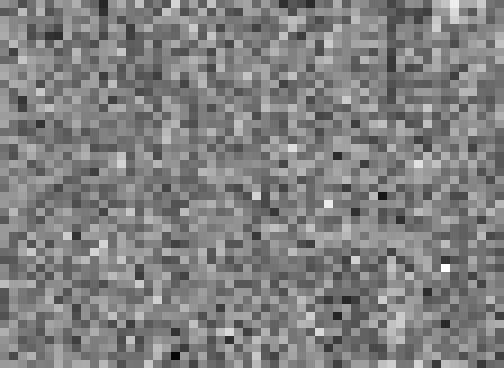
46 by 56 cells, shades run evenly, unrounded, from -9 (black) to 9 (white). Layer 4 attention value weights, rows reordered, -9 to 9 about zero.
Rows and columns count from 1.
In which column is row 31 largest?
12
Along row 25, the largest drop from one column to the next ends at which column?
43
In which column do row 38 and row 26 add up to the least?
39
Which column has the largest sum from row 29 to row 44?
44
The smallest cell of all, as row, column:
45, 20
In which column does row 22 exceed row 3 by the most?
47
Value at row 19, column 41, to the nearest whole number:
3
